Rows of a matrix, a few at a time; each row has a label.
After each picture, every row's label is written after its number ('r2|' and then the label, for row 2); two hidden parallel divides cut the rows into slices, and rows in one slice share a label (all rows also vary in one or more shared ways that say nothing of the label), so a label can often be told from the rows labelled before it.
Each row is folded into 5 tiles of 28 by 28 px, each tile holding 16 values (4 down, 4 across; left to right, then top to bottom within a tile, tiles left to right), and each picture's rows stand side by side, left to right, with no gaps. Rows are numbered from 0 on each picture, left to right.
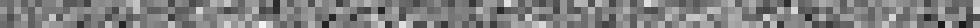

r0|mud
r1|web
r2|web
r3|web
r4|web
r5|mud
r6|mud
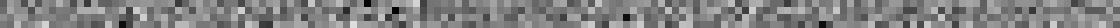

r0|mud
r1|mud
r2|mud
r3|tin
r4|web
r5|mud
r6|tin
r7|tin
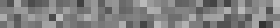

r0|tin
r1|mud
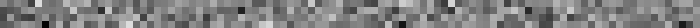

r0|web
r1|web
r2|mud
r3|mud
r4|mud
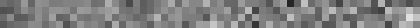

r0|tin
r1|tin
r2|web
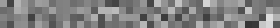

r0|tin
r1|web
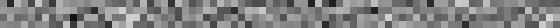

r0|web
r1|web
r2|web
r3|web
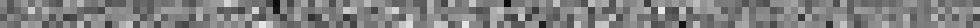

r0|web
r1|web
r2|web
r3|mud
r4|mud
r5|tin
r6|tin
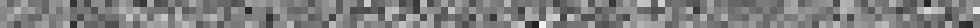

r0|tin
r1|mud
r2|web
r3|web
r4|web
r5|tin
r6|mud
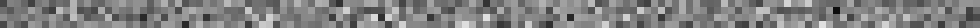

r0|tin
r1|web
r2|web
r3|mud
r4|mud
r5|web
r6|mud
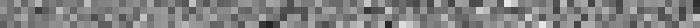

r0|tin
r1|mud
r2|web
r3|web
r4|web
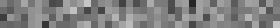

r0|web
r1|tin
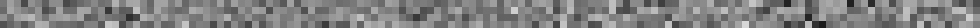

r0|mud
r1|tin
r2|tin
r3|tin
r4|mud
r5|mud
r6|web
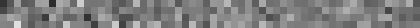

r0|tin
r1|tin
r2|tin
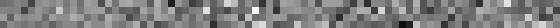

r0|tin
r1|web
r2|mud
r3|web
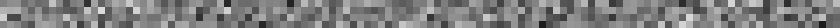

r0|mud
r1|mud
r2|web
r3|mud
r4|web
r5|mud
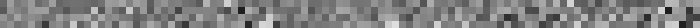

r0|tin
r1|web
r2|tin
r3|mud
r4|mud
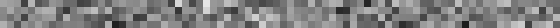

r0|mud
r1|web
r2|mud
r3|web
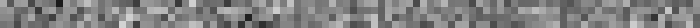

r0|web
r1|mud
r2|tin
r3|tin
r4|tin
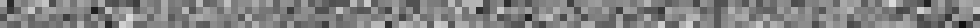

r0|web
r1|tin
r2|web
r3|mud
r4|web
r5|tin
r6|mud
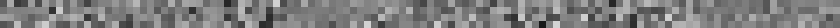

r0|mud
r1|mud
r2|tin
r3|mud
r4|web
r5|tin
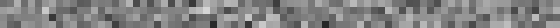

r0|tin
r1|web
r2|web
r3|tin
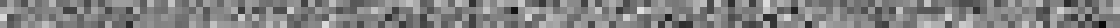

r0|mud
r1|tin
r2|mud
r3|web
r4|mud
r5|web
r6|web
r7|mud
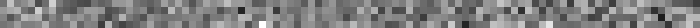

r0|mud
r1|web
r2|tin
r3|web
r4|web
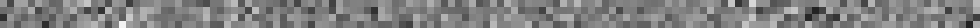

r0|web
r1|tin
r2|tin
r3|tin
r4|tin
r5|mud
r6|mud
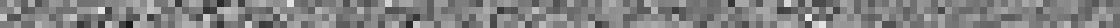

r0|mud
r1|mud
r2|mud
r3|web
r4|tin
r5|web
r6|tin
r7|tin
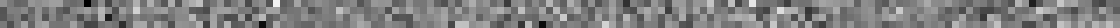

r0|mud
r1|mud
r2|tin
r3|mud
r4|mud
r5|mud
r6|tin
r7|web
